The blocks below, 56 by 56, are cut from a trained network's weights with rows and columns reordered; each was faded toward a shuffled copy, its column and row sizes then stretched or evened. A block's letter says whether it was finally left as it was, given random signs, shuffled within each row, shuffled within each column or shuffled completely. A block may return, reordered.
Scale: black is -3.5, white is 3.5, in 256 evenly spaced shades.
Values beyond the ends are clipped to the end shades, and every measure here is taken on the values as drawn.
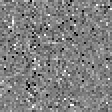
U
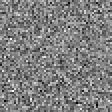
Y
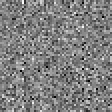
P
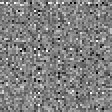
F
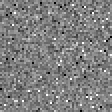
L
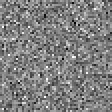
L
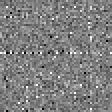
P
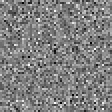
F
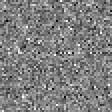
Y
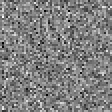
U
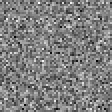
Y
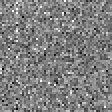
U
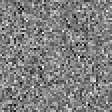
U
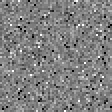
L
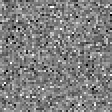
Y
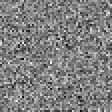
F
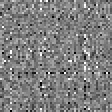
P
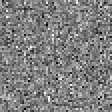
U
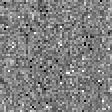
U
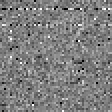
F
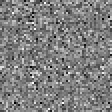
F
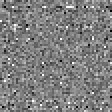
F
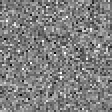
L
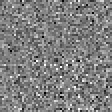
F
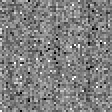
U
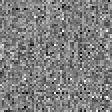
P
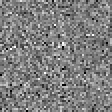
F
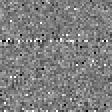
Y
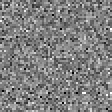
Y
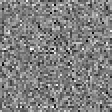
F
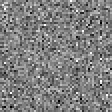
U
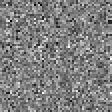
F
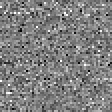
Y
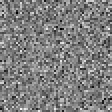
F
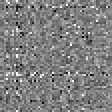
P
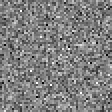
L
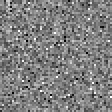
L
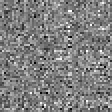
P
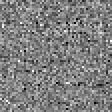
Y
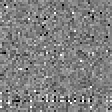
P
